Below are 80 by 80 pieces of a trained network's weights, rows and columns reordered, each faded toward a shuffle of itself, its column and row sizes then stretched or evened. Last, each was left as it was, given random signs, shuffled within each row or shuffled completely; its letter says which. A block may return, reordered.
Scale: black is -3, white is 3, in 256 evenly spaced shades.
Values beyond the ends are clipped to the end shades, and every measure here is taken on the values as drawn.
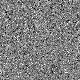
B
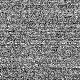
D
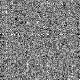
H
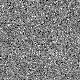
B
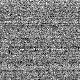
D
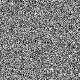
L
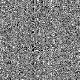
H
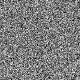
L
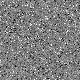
B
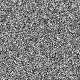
B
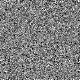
L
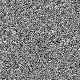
D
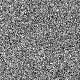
B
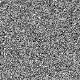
L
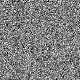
L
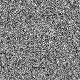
B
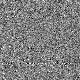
D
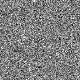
L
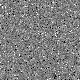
B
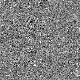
L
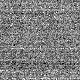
H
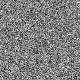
D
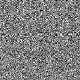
H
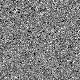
D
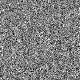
D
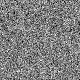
B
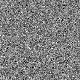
D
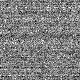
D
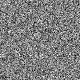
D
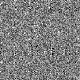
H
